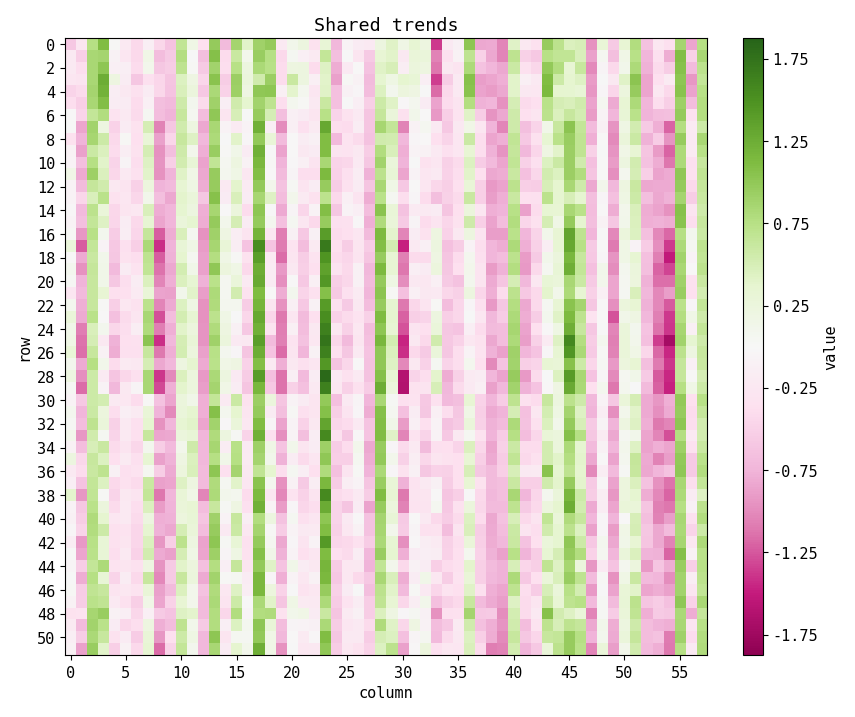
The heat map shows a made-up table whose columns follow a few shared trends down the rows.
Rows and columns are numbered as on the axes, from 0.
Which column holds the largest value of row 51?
17
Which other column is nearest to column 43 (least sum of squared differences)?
3
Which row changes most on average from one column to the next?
25
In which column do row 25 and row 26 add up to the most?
23
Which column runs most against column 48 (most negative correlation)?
39
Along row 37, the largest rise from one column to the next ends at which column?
55
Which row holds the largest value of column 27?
0
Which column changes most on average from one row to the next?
30
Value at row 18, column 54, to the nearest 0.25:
-1.5
